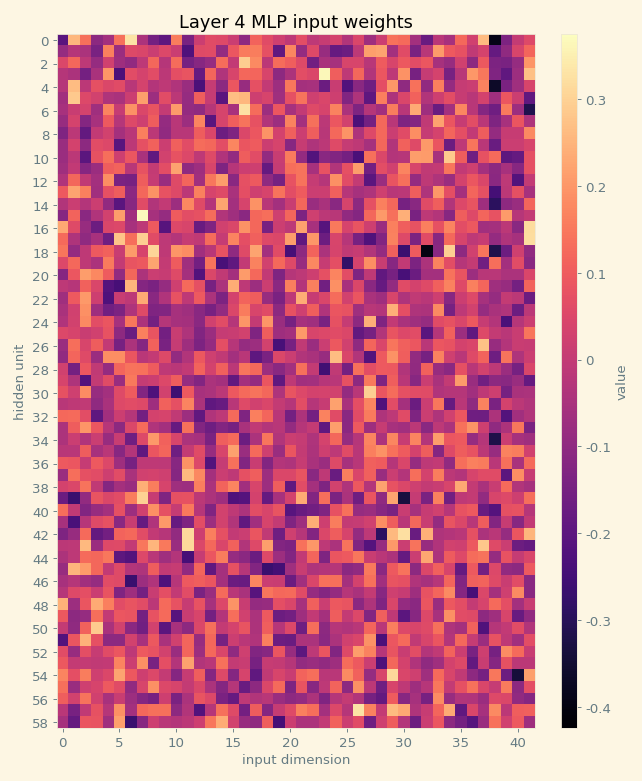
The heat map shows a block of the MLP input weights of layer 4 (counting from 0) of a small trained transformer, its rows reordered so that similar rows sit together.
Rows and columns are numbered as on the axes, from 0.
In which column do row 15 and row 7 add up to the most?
7
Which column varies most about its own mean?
27
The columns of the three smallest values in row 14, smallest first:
38, 5, 30
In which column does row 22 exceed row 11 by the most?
2
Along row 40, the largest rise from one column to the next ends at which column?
39
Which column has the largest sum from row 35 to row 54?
29
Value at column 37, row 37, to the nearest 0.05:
0.05
